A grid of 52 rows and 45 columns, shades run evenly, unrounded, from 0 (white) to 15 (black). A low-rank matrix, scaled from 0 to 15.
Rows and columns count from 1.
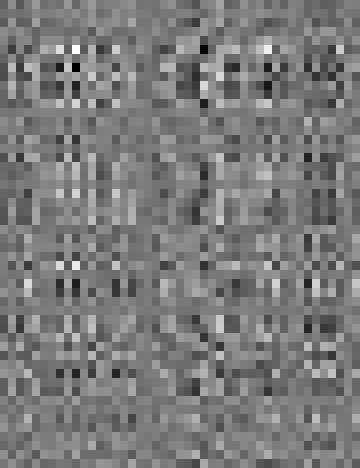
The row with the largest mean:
10
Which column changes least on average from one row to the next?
19
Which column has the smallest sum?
28
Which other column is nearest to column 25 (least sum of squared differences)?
24
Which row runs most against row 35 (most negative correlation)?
47
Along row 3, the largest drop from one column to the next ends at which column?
26
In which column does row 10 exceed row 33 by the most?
25
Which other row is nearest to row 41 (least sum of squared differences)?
14
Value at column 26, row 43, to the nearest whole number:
7
